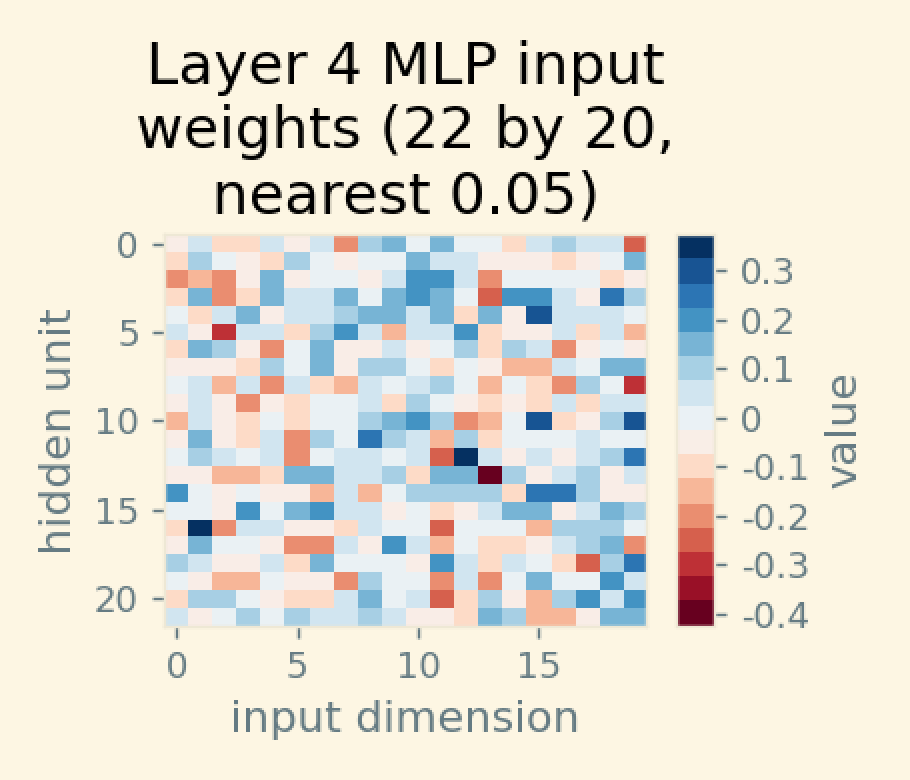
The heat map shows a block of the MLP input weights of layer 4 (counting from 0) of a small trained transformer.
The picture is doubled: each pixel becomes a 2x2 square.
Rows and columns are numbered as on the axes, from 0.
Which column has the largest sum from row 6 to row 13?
8
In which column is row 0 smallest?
19
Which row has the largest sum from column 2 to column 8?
15
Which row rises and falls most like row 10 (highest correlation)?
3
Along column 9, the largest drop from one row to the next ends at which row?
5
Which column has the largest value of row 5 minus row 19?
7
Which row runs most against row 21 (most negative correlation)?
14
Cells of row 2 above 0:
5
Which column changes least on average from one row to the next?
10
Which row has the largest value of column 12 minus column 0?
12
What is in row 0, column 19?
-0.25
